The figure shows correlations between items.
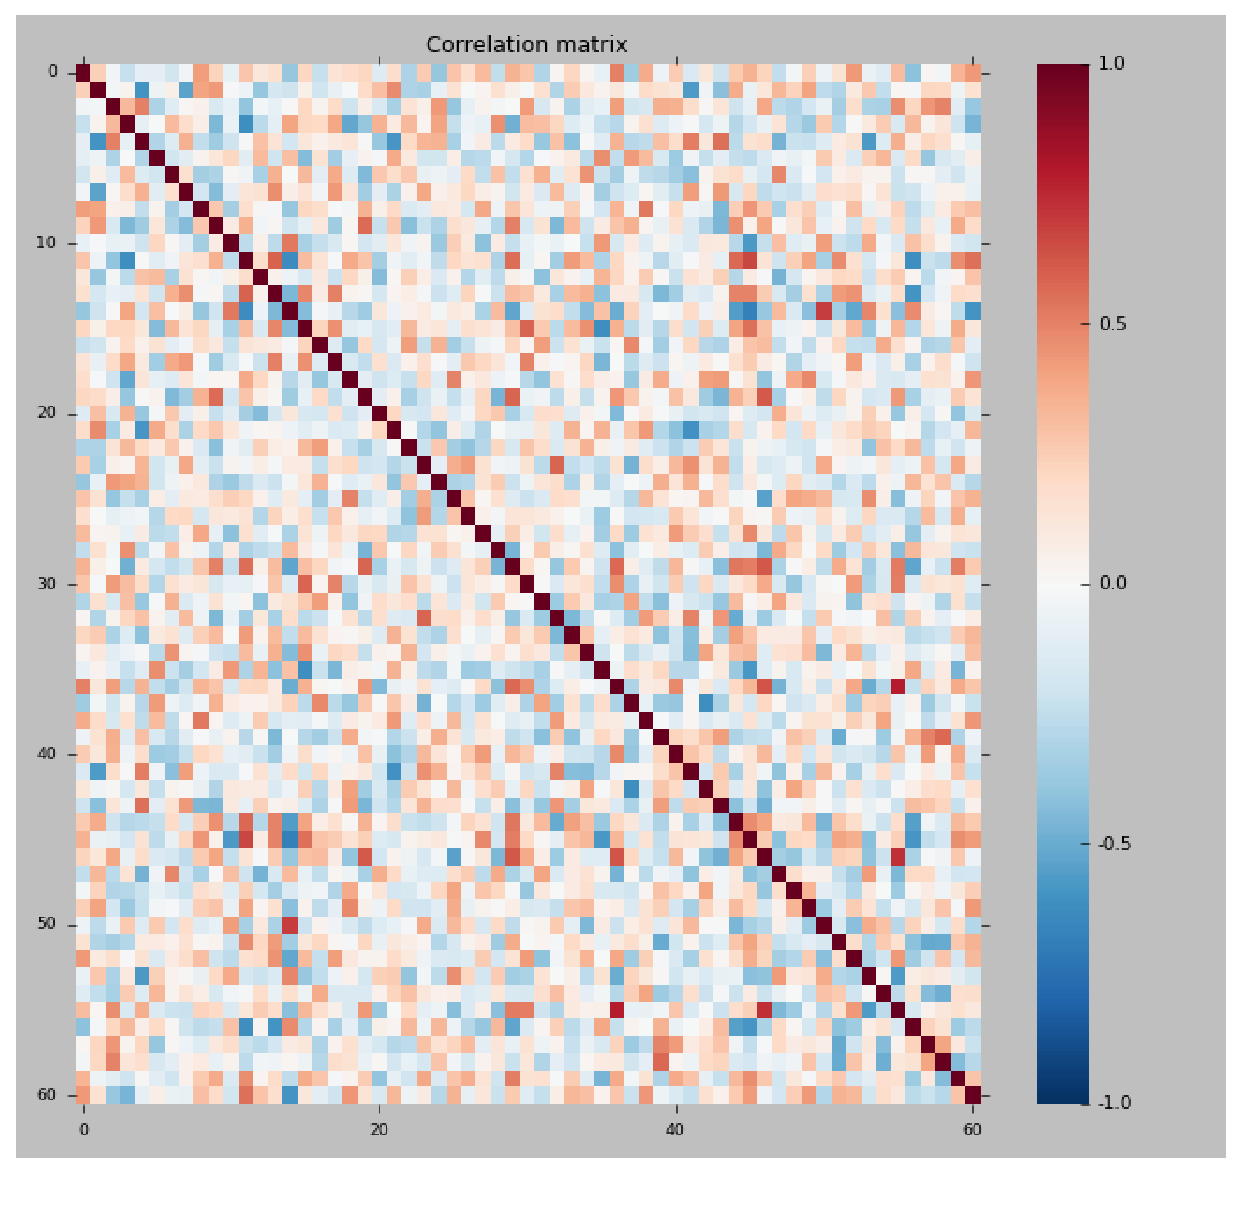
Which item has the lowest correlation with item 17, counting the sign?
35
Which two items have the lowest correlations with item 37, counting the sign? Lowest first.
42, 23
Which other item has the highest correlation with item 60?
11
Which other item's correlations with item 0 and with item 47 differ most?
36
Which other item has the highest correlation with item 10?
14
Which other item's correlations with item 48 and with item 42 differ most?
30
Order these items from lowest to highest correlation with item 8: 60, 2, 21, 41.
41, 2, 21, 60
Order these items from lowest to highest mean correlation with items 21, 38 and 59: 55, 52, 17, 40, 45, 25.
17, 40, 55, 52, 45, 25
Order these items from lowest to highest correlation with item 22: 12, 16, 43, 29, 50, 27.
27, 29, 50, 43, 12, 16
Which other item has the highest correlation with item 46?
55
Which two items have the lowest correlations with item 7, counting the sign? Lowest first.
1, 9
